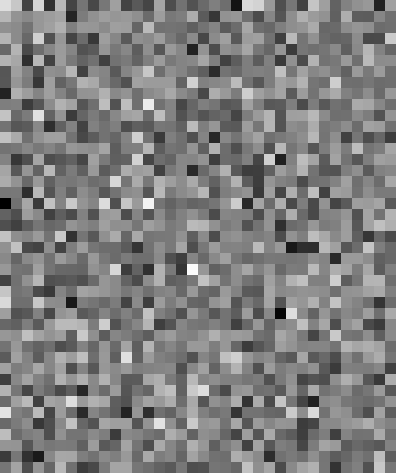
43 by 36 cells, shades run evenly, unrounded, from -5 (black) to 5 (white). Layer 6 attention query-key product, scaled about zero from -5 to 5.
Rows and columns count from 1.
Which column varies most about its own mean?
1
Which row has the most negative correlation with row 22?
14
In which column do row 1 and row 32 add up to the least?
22
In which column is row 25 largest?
18
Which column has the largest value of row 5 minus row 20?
2
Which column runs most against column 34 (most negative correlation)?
13
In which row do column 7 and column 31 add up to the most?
37
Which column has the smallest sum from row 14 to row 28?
24
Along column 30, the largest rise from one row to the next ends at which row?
19
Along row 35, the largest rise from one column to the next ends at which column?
36
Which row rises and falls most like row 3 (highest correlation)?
10
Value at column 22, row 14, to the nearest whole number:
-2
